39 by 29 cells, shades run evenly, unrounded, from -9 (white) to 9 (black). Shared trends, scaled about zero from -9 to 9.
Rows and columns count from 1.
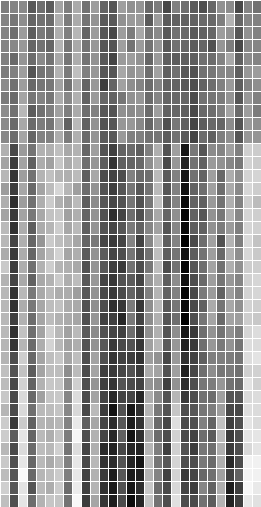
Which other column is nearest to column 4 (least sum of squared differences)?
23
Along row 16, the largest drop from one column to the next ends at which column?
3
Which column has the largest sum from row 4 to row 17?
21
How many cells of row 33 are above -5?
23
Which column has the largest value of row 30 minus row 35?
20
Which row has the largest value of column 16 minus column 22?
36
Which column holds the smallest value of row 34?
9
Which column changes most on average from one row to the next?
26
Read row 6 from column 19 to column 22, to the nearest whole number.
2 1 3 3
